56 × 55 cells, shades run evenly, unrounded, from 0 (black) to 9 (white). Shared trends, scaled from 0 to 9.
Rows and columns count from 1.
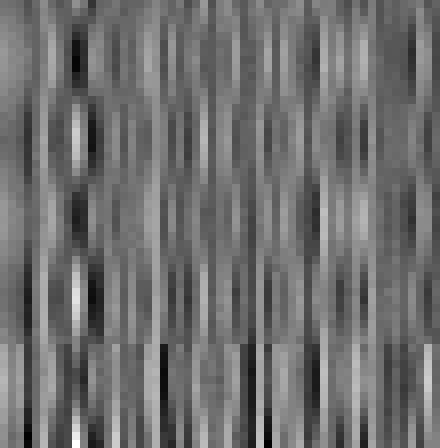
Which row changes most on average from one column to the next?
56
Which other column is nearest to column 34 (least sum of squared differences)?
22
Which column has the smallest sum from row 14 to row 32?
4
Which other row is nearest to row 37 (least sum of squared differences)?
38
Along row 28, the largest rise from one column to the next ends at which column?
41
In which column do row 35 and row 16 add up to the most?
10
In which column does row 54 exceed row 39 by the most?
54
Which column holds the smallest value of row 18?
12
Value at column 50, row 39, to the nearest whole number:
4
